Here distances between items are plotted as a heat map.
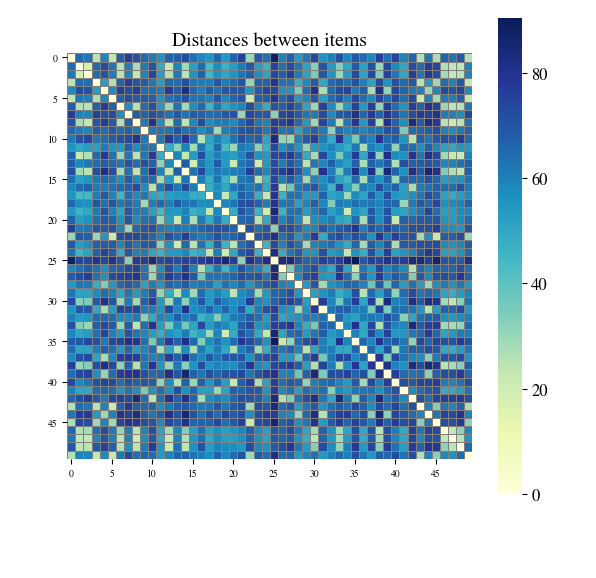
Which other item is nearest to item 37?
4
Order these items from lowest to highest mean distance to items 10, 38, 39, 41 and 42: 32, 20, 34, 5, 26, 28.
26, 32, 28, 34, 20, 5
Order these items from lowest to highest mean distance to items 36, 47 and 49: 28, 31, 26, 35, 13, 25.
13, 28, 31, 26, 35, 25
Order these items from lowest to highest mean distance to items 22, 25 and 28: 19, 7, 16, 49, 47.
49, 7, 47, 16, 19
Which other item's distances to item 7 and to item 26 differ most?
35
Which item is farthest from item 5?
25
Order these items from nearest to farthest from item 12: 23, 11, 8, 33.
8, 33, 11, 23
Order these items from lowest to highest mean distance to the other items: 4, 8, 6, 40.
6, 8, 40, 4
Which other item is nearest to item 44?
31
